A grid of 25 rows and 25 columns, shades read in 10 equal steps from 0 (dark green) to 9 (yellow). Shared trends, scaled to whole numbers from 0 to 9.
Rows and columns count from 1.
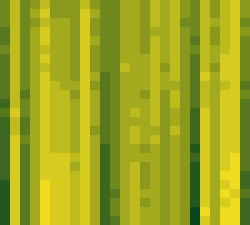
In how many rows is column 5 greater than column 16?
21
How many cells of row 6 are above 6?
8
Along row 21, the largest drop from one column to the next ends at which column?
25
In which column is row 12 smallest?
1
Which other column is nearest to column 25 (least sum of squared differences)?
11
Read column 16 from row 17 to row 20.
6 6 6 6
